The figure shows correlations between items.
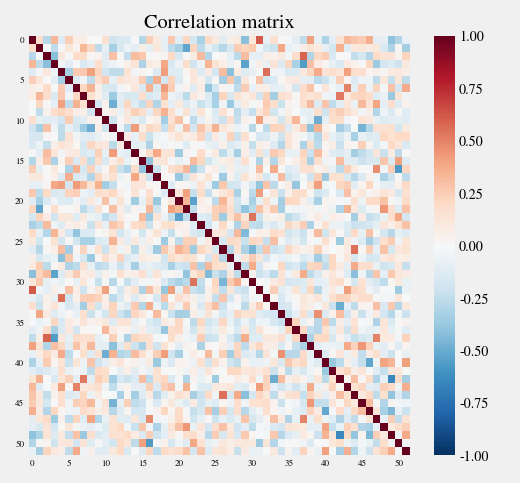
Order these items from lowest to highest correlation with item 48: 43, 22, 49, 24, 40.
24, 22, 49, 43, 40
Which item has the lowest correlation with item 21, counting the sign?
1
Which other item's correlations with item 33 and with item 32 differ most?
42
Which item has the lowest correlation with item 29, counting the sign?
3
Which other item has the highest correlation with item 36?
10
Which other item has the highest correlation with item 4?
32
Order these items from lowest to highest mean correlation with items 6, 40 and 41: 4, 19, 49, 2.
19, 2, 4, 49
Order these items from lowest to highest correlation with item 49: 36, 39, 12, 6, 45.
39, 36, 45, 12, 6
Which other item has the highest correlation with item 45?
38
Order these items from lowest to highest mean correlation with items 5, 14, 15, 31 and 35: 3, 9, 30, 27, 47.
47, 30, 3, 27, 9
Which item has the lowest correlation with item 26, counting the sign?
30
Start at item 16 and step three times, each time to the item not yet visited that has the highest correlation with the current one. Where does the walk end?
2
